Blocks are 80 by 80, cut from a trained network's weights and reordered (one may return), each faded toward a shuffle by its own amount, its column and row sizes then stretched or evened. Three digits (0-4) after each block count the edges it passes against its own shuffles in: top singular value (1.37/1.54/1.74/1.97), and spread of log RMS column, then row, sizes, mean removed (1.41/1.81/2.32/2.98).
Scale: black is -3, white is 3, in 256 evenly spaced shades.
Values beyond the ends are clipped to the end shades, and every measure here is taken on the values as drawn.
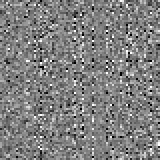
3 4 1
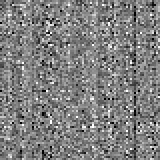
2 3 2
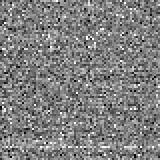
0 1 0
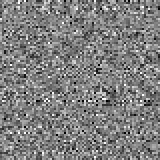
4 1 3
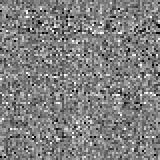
0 0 3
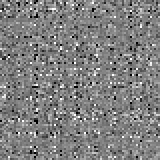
0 3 4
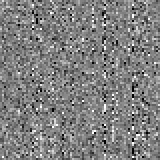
0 4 1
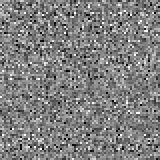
1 0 3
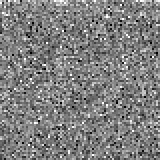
0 0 0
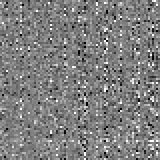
0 4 0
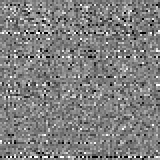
3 1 4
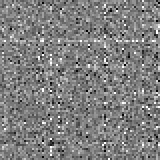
0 3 1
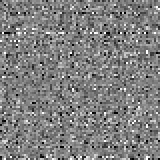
0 2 4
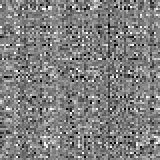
3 2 4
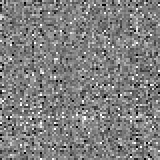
0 3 1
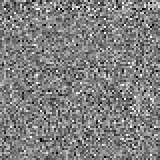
3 0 2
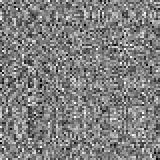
4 2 0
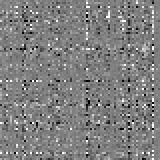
1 4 4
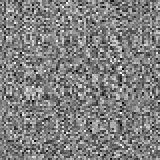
4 2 0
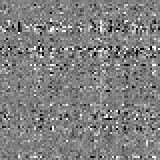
1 3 4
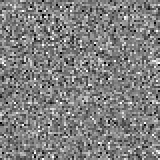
0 1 2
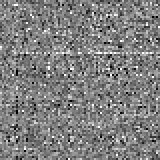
0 2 2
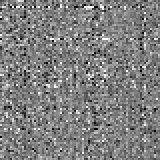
1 3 3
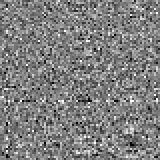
3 2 1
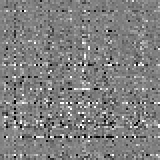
1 3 4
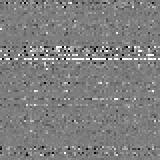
4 1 4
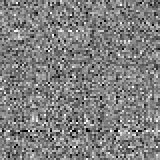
3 1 2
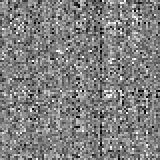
2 2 2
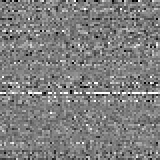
3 0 4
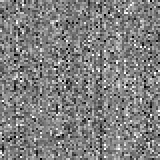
1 3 0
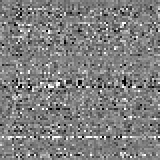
1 2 4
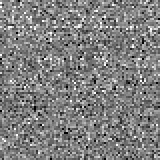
0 0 1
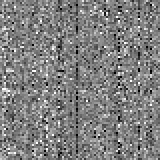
1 4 0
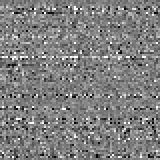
1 1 4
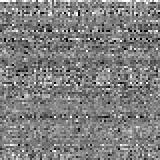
3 1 4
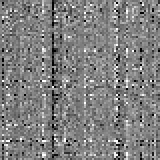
4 4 3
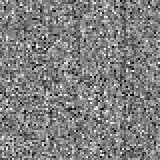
0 0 1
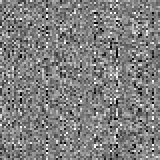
4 4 0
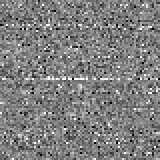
0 0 3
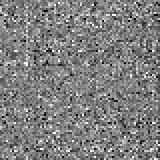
0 1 3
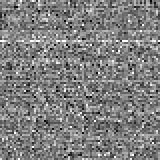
2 1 1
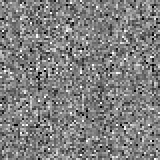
0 2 0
